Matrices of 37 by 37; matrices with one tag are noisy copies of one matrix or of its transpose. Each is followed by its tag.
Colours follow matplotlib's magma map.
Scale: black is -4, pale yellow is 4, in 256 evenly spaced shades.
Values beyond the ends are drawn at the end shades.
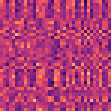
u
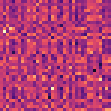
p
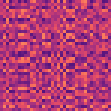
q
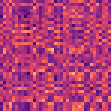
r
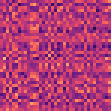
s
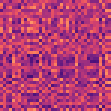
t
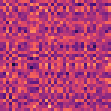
s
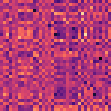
t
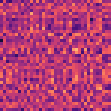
r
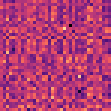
p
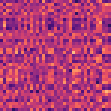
r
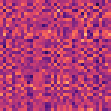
s
